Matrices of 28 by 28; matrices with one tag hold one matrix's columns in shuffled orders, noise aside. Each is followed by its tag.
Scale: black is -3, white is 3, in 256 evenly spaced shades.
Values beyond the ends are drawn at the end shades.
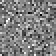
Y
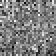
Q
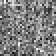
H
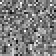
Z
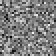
Y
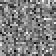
H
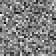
Y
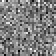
H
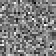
Y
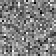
Z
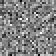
Y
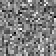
Z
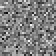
Y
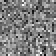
Z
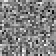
Z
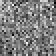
Q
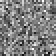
H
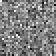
Q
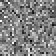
Z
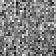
Q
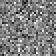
Y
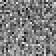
Z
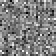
H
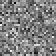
Y
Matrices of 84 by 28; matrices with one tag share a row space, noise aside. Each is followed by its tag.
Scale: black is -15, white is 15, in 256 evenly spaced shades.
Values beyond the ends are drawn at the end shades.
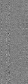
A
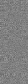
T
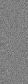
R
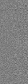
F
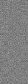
T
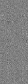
R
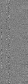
A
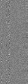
A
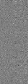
F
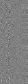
A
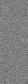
T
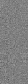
T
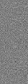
F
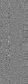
A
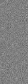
R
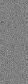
R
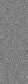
R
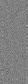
R
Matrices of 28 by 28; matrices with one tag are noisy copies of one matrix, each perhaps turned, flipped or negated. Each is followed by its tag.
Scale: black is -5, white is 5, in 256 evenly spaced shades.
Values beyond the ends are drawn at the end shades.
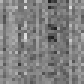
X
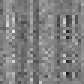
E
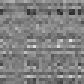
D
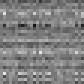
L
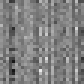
D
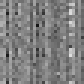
D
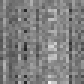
X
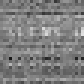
X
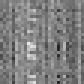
X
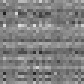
L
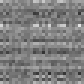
L
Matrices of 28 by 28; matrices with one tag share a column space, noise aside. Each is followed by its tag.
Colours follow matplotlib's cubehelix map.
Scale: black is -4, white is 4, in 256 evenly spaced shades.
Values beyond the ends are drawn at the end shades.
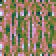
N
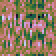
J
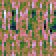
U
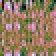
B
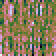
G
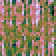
G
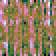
G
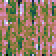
G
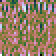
B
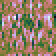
J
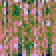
G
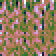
B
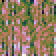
G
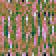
N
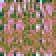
B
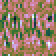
J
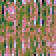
G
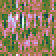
J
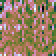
B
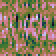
J
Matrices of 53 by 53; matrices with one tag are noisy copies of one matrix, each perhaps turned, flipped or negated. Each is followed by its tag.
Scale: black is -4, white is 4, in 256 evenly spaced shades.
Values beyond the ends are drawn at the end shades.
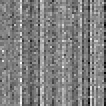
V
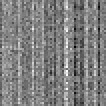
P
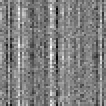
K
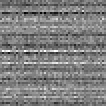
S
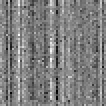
K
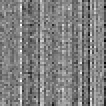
V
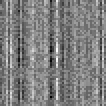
K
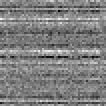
K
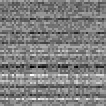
P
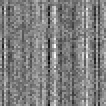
K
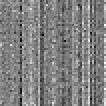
V
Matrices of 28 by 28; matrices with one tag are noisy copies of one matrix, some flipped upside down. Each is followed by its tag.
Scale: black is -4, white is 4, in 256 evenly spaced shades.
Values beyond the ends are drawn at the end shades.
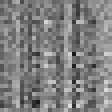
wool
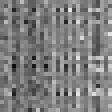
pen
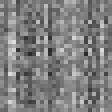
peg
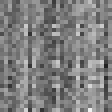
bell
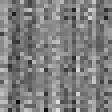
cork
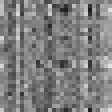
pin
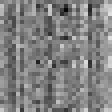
pin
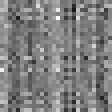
cork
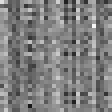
cork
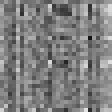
pin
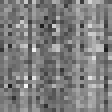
bell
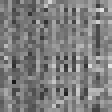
pen
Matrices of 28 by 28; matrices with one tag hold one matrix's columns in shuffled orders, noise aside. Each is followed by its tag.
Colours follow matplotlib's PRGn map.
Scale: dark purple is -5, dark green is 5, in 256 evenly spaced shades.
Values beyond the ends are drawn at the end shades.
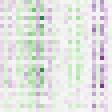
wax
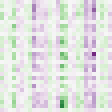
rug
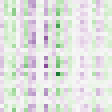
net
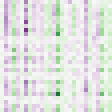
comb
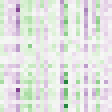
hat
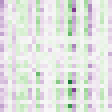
hat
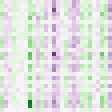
rug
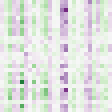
hat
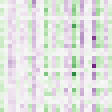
net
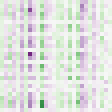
rug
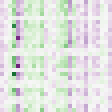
net
